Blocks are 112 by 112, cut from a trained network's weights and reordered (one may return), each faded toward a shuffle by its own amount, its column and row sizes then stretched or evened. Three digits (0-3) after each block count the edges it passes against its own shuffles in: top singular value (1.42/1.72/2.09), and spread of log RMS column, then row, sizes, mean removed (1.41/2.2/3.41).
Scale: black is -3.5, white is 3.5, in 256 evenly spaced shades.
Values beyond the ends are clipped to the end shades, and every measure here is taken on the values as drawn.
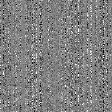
1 3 0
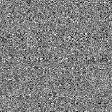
2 1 2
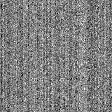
3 1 0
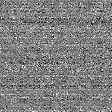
2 1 2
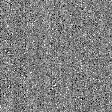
0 1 0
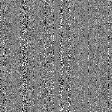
1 3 0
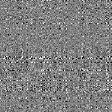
3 2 3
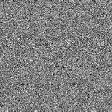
1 0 1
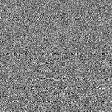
2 0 2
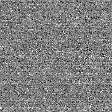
1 1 1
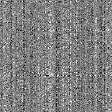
3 2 2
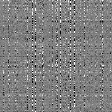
2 3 1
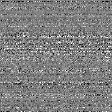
2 1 3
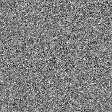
0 0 1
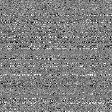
1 1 3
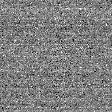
1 1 1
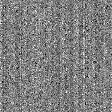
2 1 1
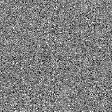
1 1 1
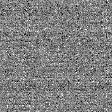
1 1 0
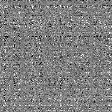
1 2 2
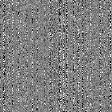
0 3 0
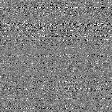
0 1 3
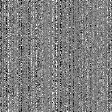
3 3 0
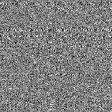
2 0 2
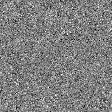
0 0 1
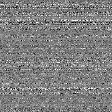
2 0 3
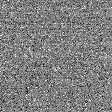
0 0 0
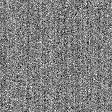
1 0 0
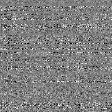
1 1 3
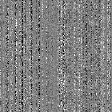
3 3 0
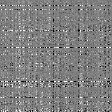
3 2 3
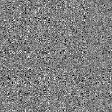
1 2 2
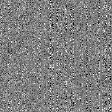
0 3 1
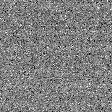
0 0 0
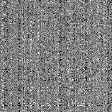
2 2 2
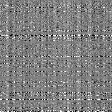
3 0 3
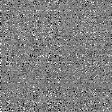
0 2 2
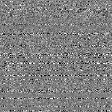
2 1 3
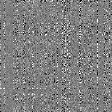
1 3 2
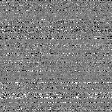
1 1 3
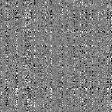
3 3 2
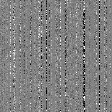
3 3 0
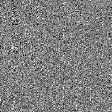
1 2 1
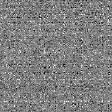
1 2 2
